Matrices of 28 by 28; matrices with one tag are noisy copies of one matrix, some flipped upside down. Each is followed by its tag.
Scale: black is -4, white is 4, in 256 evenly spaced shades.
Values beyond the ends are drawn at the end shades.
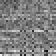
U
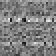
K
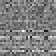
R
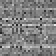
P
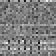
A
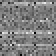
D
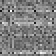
D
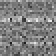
K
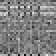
A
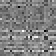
R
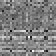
R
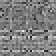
R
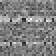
K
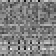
A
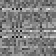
P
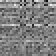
U
